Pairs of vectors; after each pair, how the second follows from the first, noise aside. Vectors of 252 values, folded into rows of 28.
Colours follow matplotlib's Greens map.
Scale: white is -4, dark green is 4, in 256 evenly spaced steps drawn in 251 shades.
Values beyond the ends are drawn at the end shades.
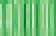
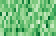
shuffled.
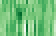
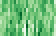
copied.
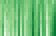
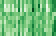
wrapped around.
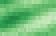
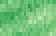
reversed, negated, shrunk.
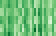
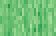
shrunk.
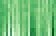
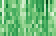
reversed, negated.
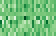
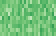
reversed, negated, shrunk.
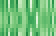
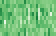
wrapped around, partly zeroed.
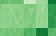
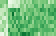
reversed, negated.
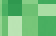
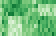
copied.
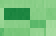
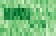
copied.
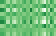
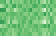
shrunk.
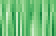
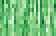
reversed.
